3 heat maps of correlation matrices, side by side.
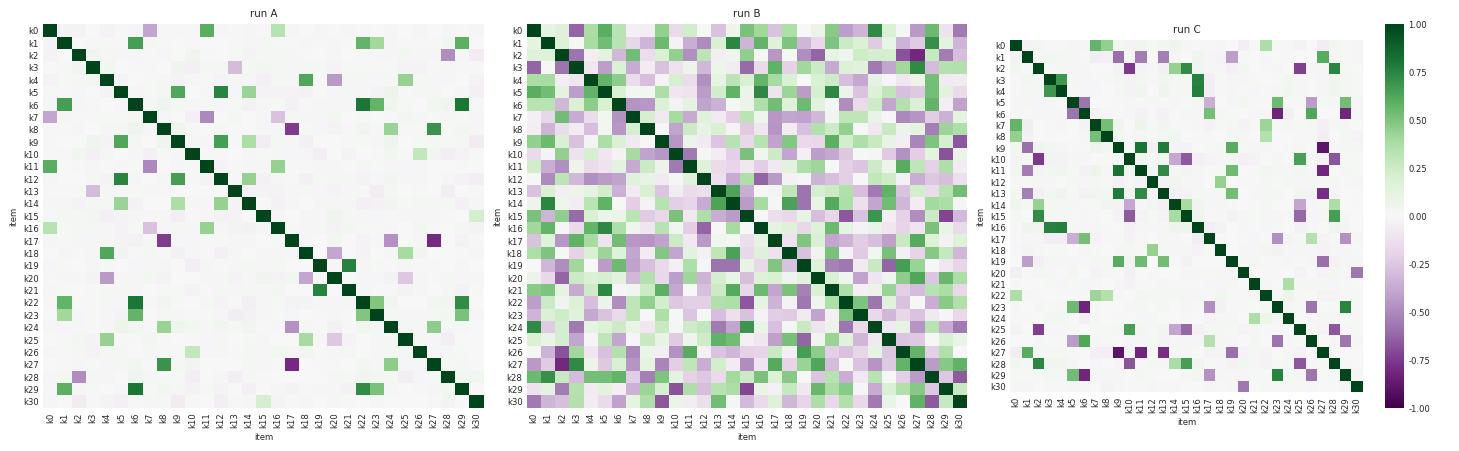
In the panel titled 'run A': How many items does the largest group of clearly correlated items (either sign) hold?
5
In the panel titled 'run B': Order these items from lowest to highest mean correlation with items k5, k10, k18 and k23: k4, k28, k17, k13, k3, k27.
k27, k3, k17, k13, k4, k28
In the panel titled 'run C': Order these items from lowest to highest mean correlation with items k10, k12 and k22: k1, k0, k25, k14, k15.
k15, k14, k1, k0, k25
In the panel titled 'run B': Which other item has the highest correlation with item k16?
k5
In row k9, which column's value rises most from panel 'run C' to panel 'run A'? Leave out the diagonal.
k27
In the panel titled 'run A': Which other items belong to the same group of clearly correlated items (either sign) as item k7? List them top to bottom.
k0, k11, k16
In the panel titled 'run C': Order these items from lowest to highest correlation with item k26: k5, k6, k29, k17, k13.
k29, k5, k13, k17, k6
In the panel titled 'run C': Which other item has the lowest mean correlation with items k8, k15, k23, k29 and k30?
k6
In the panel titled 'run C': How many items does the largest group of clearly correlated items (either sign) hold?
6
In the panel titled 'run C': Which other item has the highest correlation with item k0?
k7
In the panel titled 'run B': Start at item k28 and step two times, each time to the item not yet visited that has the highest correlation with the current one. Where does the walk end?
k14
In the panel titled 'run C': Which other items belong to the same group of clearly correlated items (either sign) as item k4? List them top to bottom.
k3, k16
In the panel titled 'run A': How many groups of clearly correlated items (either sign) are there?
10
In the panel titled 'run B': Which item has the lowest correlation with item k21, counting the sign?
k19
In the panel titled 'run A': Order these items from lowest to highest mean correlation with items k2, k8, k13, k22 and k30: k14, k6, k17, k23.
k17, k14, k23, k6
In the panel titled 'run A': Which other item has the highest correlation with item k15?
k30
